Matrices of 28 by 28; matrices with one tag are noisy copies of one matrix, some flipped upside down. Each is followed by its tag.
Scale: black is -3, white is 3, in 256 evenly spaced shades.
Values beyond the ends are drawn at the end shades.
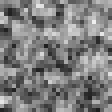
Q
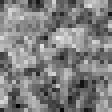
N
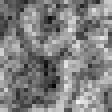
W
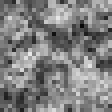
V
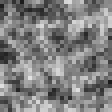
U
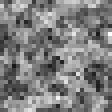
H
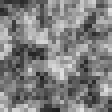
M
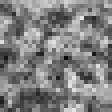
U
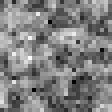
N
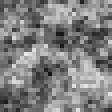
V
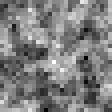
M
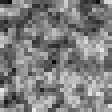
Q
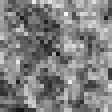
W
